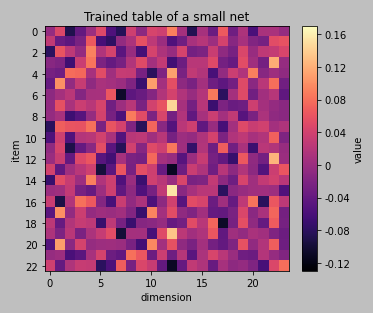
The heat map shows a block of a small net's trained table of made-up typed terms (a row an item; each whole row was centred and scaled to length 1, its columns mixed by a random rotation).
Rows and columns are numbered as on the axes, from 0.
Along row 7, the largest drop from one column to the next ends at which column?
13
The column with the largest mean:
22
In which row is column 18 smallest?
12
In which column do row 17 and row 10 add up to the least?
0
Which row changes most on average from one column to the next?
16
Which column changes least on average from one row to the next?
15
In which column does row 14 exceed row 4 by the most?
10
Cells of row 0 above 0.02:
7
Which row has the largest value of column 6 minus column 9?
9
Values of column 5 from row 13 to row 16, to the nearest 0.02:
-0.1 0.02 0 -0.02
